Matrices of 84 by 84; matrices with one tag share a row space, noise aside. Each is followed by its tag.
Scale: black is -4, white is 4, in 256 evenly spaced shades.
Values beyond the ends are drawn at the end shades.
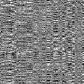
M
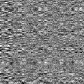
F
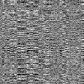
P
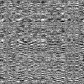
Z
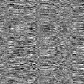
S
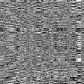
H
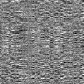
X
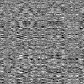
Z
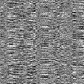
S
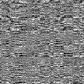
X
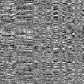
M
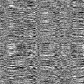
S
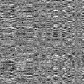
M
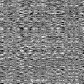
Z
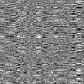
H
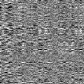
F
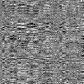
P
